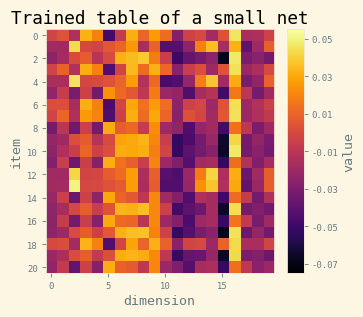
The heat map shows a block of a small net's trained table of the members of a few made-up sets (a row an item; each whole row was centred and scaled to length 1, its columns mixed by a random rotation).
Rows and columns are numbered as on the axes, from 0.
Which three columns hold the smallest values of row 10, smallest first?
15, 11, 12
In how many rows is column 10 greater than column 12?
17
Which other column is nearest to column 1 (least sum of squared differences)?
0
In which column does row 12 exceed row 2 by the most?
14
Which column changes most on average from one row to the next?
2
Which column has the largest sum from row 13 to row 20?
16
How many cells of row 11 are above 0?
5
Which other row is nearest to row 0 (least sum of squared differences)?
6
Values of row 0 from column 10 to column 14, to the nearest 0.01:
0.01 -0.03 0 0 -0.02
